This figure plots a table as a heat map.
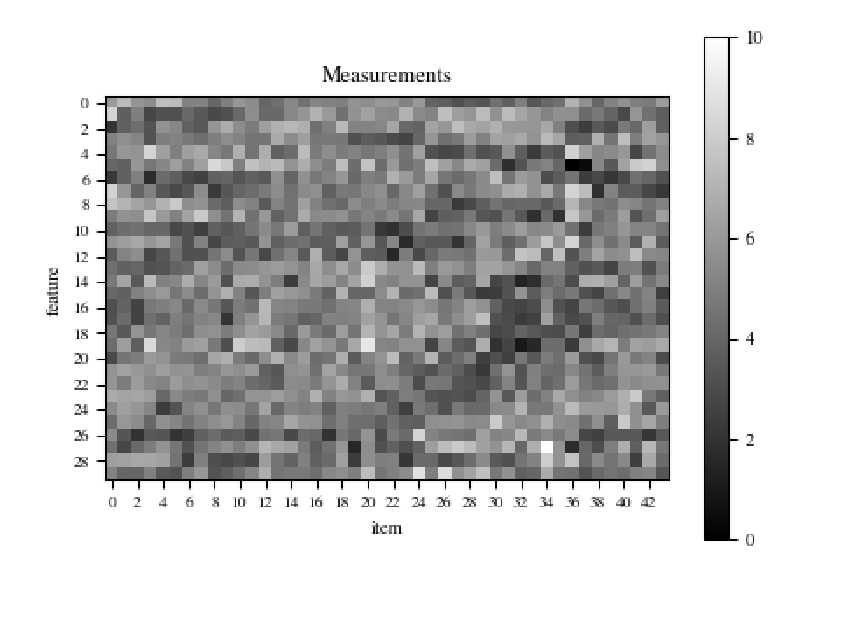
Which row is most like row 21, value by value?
22
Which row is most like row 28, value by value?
11
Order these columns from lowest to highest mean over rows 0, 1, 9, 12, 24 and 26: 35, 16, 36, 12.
12, 35, 16, 36
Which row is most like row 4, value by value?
9
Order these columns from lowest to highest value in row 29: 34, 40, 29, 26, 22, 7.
40, 22, 7, 34, 29, 26
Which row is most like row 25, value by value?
3
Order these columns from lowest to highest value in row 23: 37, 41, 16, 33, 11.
33, 37, 11, 16, 41
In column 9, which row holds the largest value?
5
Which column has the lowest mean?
37
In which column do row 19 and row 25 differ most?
30
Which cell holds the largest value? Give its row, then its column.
27, 34
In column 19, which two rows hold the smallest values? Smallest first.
27, 28
